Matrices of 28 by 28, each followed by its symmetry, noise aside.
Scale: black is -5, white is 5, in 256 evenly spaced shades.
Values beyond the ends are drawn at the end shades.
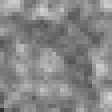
symmetric across the other diagonal.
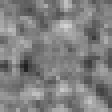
antisymmetric.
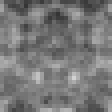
mirrored left to right.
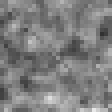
no symmetry.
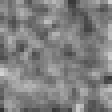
antisymmetric.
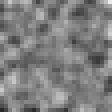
antisymmetric.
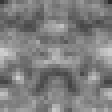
mirrored left to right.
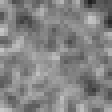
symmetric across the other diagonal.
